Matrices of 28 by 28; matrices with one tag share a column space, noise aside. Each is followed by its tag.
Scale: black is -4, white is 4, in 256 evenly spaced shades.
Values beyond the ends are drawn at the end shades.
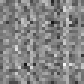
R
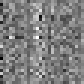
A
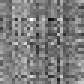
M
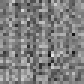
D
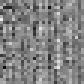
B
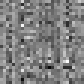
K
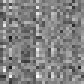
K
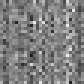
R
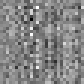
B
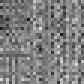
M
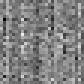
M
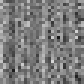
K
